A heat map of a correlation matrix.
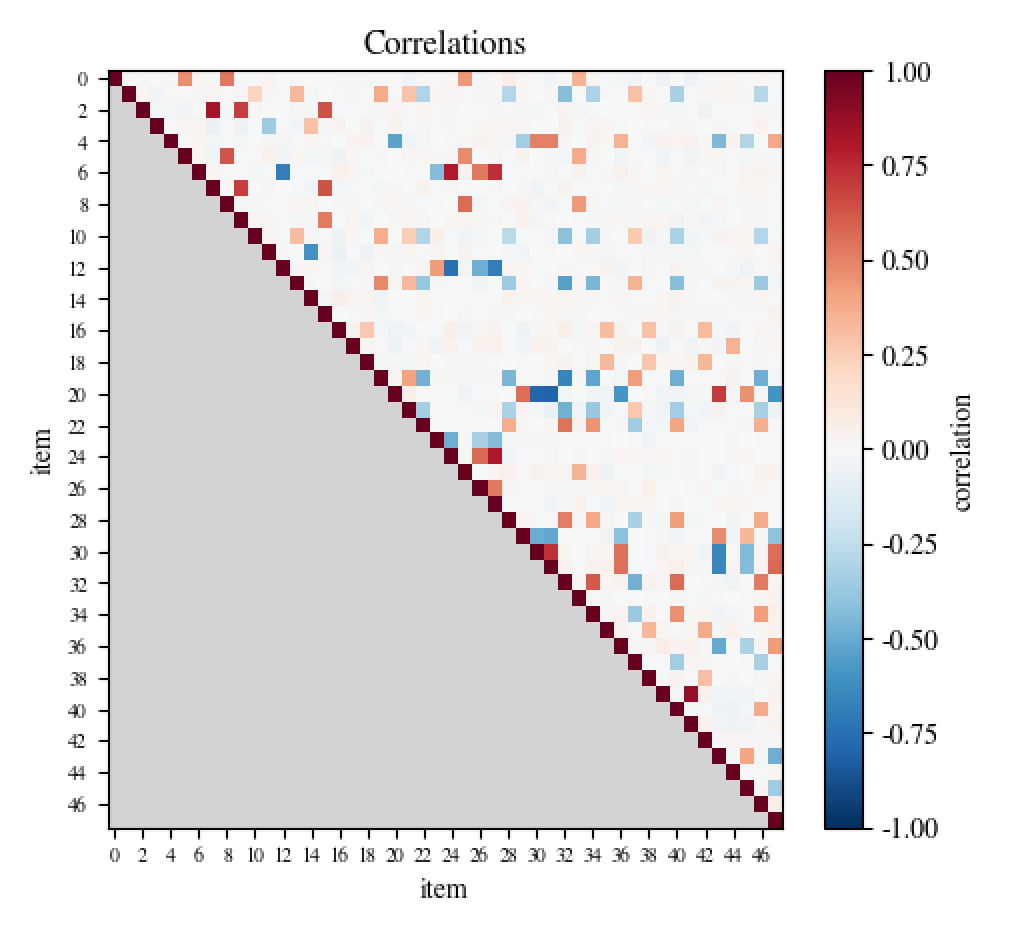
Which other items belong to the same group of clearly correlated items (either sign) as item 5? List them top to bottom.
0, 8, 25, 33
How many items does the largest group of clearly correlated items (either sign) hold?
12
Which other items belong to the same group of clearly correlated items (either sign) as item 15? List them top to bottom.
2, 7, 9
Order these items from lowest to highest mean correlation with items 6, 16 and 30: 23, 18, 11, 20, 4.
20, 23, 11, 18, 4
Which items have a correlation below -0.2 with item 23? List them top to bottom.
6, 24, 26, 27
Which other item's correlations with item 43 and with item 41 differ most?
39
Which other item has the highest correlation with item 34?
32
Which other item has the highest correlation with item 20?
43
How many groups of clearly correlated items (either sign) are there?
9
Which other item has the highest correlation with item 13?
19
